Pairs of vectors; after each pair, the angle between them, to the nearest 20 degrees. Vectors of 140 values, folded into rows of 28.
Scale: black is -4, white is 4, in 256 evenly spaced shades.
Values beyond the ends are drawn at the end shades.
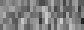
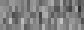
40 degrees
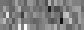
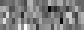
40 degrees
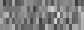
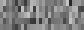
80 degrees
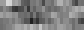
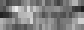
140 degrees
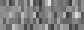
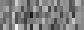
80 degrees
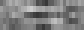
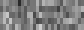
120 degrees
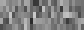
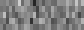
60 degrees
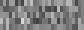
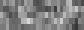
60 degrees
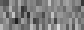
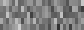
120 degrees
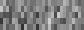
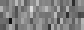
100 degrees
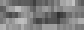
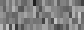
80 degrees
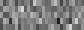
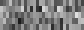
80 degrees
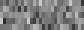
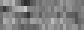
120 degrees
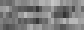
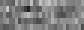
40 degrees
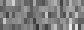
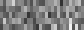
20 degrees
